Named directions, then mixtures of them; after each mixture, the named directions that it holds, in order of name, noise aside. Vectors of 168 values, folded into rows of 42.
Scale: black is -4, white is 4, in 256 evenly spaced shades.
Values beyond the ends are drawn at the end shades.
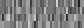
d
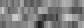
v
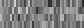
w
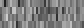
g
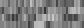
d, v.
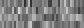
d, v, w.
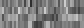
d, v, w.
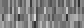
d, w.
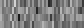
w.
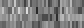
g, v, w.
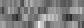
v.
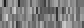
g.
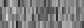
g.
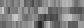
v.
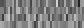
d.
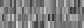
d, g, v.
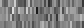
g, w.
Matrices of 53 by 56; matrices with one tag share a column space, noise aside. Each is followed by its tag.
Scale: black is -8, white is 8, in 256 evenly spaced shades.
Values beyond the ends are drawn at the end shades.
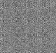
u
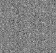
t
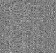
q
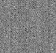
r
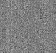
r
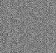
u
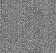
r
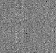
r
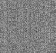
r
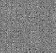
r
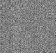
q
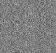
t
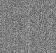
t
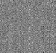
q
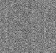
r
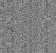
u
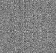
r
